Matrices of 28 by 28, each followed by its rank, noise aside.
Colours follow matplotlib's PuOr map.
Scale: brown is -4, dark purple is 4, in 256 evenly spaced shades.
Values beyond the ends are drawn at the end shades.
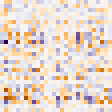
three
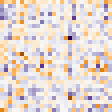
five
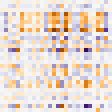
two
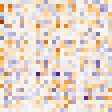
four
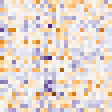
five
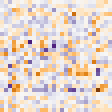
five
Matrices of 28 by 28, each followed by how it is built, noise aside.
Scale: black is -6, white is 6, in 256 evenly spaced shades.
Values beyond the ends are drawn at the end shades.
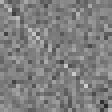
diagonal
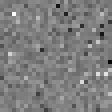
sparse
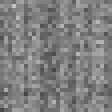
blocks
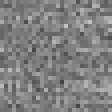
blocks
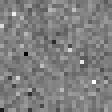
sparse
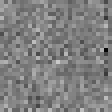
low rank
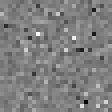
sparse
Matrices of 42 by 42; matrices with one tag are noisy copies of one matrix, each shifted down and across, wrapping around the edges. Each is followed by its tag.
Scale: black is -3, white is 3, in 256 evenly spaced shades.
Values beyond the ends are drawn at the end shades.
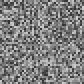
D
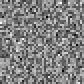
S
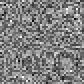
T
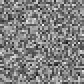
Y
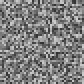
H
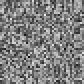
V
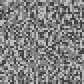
V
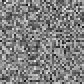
Y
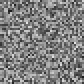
Y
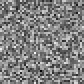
H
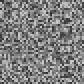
Y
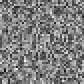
S
